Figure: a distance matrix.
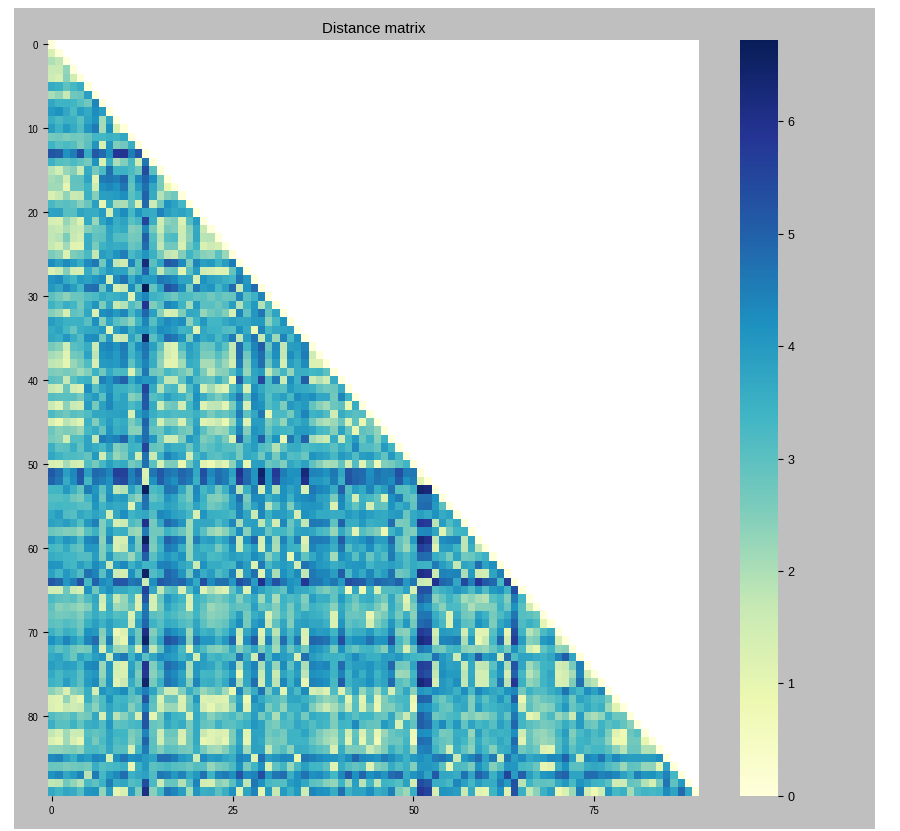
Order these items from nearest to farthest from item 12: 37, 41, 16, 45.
45, 41, 37, 16
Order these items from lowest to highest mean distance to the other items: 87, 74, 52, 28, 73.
74, 73, 28, 87, 52
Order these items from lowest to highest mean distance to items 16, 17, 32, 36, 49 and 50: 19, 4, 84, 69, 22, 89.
22, 4, 84, 19, 69, 89
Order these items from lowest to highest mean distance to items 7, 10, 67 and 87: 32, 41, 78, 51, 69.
78, 69, 41, 32, 51
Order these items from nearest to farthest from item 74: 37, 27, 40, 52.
27, 37, 40, 52
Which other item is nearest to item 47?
32
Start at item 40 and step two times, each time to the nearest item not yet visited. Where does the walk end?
77
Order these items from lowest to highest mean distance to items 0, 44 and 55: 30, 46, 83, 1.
30, 83, 1, 46
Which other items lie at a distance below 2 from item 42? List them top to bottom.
46, 54, 58
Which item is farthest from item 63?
13
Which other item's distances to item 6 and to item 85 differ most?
16
